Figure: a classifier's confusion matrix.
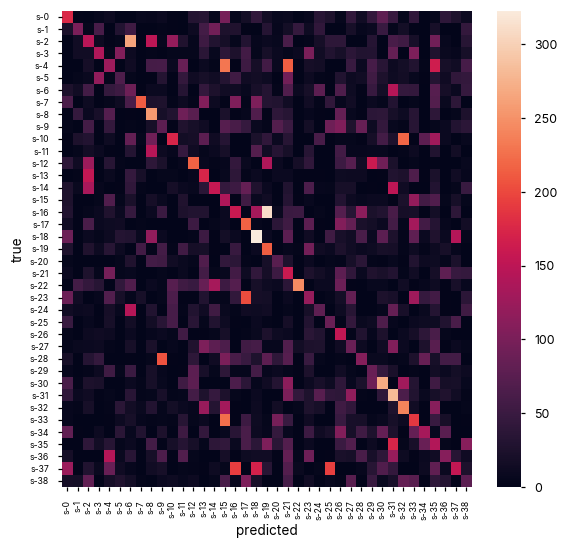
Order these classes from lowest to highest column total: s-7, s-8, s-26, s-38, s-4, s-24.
s-7, s-24, s-38, s-4, s-8, s-26
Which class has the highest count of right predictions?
s-18
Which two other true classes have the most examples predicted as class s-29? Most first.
s-12, s-30
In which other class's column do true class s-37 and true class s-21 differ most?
s-25
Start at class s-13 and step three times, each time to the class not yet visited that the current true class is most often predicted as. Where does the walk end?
s-31
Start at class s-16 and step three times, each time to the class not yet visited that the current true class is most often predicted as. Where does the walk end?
s-17
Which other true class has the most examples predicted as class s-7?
s-19
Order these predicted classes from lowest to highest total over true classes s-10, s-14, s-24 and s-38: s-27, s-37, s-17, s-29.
s-37, s-29, s-27, s-17
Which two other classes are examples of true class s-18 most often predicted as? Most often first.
s-37, s-8
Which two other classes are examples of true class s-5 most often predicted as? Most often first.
s-3, s-21
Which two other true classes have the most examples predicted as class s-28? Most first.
s-16, s-9
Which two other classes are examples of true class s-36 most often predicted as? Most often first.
s-4, s-31
